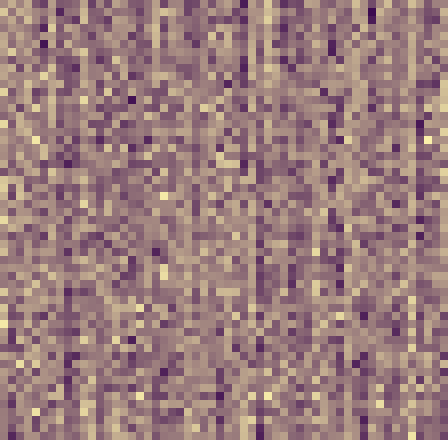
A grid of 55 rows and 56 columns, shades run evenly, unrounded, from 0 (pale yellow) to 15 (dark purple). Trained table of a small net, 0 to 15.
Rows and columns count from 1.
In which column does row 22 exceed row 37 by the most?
1
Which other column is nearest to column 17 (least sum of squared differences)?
38
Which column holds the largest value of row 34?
43
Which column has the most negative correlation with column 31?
49
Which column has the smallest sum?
52
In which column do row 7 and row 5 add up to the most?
42
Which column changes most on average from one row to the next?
5
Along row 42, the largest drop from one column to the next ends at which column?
29
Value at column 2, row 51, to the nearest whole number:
12
